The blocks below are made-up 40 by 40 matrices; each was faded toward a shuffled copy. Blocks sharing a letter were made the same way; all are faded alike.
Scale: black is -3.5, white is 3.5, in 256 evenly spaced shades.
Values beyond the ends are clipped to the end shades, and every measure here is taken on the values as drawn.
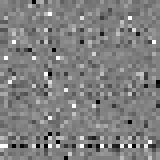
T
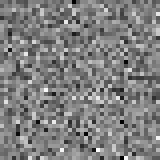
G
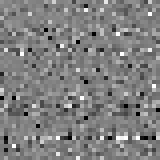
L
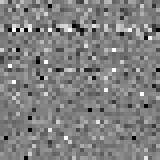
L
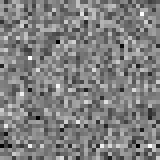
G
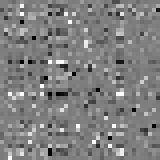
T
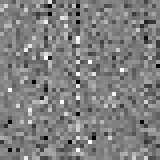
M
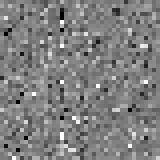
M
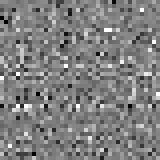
T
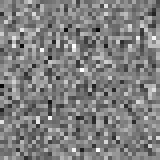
G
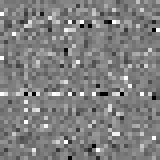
L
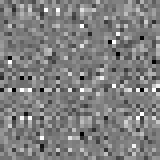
T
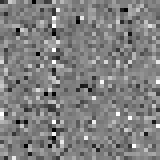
M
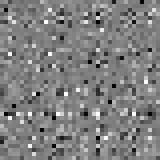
T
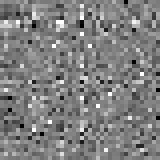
T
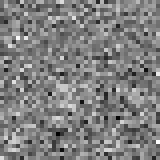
G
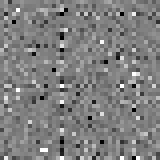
T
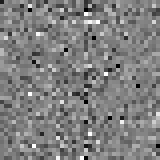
M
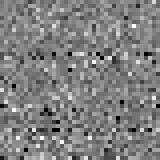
L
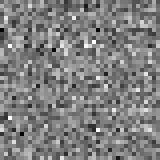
G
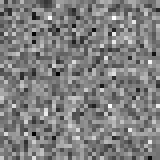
G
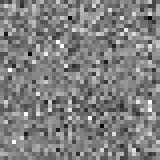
G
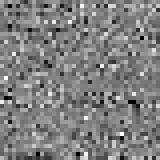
L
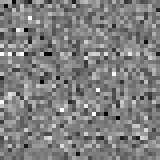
L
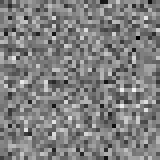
G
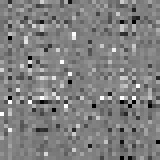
T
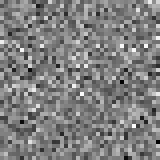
G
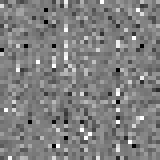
M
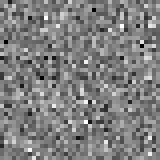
G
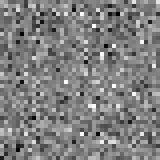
L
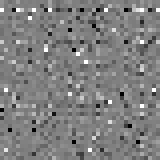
T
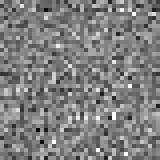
G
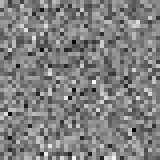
G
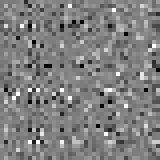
T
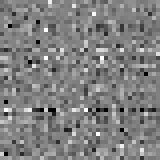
T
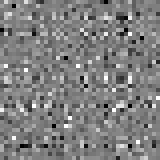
T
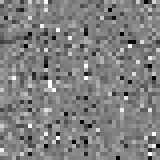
M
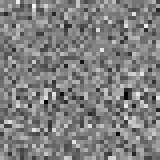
G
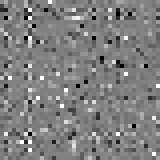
T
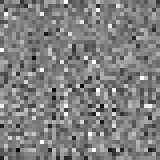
L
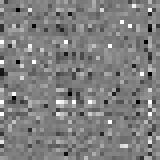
T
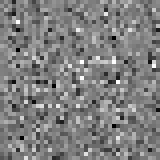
M
